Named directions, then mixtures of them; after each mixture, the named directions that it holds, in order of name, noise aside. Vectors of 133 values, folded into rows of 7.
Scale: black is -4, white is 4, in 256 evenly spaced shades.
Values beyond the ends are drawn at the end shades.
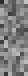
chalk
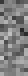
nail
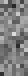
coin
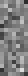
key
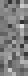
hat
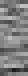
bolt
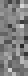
hat.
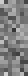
chalk.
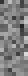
hat, nail.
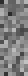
chalk.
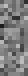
key, nail.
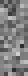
bolt, chalk, hat.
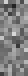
chalk, coin.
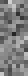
coin, hat.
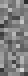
key.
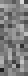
coin, hat, key.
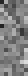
chalk, coin, nail.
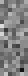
chalk, key.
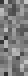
chalk.
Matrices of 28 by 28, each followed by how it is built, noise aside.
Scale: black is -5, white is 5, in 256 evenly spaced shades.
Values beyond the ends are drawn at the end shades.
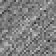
Hankel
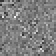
block diagonal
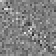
banded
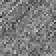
Hankel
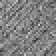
Hankel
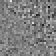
upper triangular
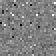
sparse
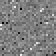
sparse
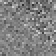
upper triangular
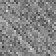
Toeplitz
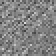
Hankel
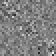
block diagonal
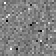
sparse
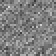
Hankel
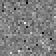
sparse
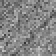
Hankel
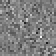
block diagonal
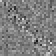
banded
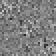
block diagonal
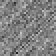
Hankel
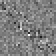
banded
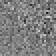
upper triangular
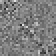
block diagonal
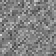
Hankel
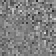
upper triangular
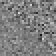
upper triangular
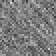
Toeplitz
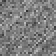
Hankel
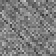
Toeplitz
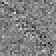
banded
